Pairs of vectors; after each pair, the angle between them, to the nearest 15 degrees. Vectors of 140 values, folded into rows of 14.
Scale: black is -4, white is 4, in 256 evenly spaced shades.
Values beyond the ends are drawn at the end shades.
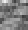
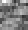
15 degrees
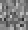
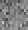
90 degrees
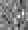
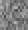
60 degrees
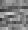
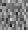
75 degrees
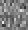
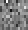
90 degrees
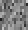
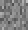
45 degrees
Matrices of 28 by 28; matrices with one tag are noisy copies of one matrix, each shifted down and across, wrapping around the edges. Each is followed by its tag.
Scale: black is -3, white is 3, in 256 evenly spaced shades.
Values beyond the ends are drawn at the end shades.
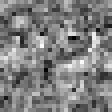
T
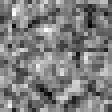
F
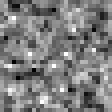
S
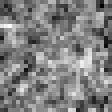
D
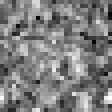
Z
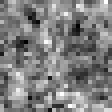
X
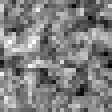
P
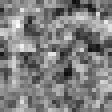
P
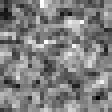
F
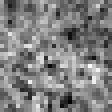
X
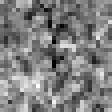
D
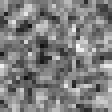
F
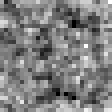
P
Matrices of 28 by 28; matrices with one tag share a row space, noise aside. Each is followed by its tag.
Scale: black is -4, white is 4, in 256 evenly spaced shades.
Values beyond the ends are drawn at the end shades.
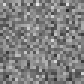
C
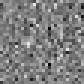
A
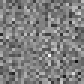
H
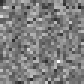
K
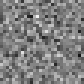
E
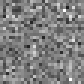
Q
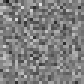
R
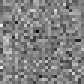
R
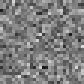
K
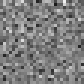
E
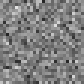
C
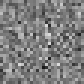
H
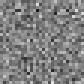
C
